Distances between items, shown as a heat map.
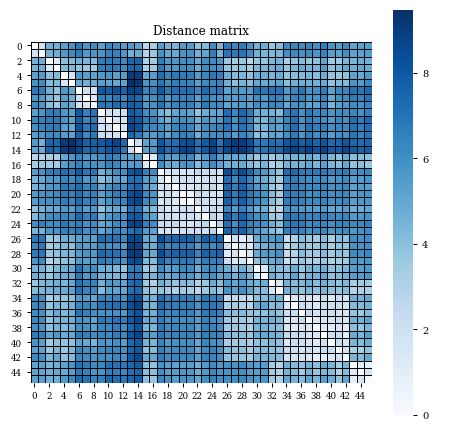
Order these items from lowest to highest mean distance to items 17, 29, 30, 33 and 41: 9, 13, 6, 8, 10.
9, 10, 8, 6, 13
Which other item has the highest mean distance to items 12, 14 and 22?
6
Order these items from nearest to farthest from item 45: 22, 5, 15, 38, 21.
15, 38, 22, 21, 5
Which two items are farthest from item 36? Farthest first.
14, 13
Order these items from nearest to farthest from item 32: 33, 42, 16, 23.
33, 16, 23, 42
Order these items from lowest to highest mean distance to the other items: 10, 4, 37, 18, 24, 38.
38, 37, 18, 4, 24, 10
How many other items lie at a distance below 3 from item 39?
8
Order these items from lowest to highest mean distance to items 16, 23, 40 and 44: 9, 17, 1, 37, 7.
37, 1, 17, 9, 7
